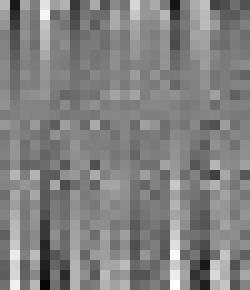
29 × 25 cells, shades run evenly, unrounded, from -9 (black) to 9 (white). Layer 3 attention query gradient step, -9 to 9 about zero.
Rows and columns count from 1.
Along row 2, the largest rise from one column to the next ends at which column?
5
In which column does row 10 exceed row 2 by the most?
18
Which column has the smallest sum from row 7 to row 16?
6
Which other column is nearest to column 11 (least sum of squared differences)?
13
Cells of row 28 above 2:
8
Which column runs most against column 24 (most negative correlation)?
12
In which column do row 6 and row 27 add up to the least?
21
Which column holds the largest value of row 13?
10
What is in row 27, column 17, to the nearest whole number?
0
